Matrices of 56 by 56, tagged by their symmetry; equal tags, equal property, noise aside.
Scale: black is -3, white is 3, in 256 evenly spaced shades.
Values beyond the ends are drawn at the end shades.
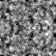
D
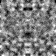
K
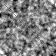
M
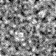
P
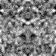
K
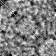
M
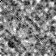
P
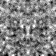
K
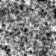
P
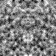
K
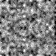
D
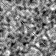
M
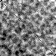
P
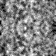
D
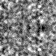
D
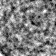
P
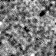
P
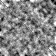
P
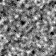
M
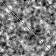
M
